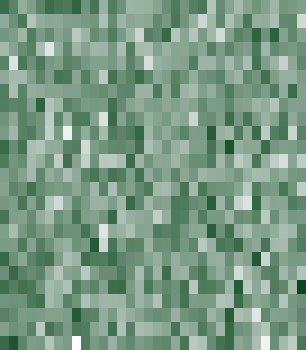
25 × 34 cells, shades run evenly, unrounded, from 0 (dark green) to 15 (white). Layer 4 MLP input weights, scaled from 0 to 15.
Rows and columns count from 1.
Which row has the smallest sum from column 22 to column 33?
11
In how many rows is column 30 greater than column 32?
14
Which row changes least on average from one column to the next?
8
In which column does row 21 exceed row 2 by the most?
28
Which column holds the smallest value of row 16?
13
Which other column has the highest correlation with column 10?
7
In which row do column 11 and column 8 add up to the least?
1
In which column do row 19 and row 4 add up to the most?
30
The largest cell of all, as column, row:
9, 25
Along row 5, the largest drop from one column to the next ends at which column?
3
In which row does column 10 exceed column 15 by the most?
12
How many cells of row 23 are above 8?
8
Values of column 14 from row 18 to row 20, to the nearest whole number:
7 5 4
